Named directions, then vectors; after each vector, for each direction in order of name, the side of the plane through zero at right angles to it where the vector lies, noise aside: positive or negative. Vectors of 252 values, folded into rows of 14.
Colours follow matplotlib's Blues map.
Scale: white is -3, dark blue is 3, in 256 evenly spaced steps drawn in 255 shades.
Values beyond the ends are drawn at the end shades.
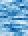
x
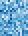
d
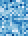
negative, negative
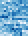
negative, positive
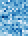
negative, positive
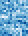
positive, negative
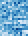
negative, positive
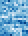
positive, negative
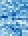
negative, positive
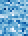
positive, negative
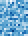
positive, positive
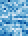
positive, negative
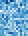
negative, negative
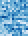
negative, positive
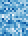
positive, negative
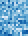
positive, negative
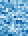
positive, negative
